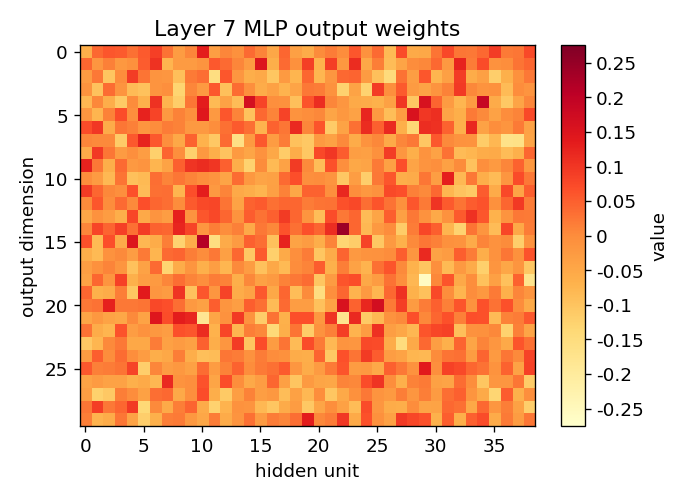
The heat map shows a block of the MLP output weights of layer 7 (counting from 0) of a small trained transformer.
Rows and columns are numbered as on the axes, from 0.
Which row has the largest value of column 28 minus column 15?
21
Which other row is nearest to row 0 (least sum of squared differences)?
12
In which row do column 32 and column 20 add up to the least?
19
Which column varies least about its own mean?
35
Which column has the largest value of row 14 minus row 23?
22
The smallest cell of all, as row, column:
18, 29
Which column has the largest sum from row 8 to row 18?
10
